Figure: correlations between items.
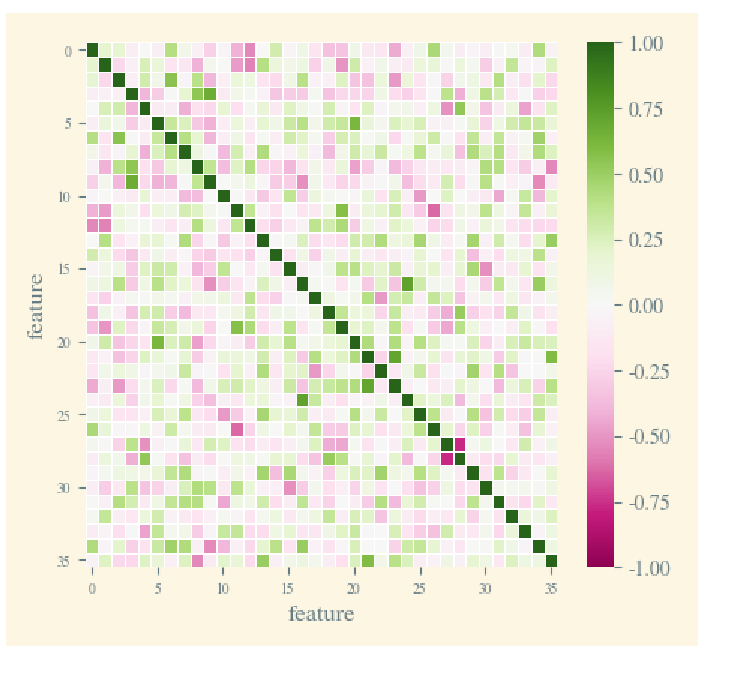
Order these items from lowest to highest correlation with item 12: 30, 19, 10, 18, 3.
10, 3, 30, 18, 19
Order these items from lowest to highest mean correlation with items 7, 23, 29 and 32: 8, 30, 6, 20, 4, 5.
8, 4, 30, 6, 5, 20
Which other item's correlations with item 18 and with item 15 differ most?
29
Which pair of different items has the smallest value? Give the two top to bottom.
27, 28
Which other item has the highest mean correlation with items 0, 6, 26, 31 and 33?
34
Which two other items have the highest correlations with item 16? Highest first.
24, 34
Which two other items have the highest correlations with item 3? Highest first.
9, 8
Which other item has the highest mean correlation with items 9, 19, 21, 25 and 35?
23
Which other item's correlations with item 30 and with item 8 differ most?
35
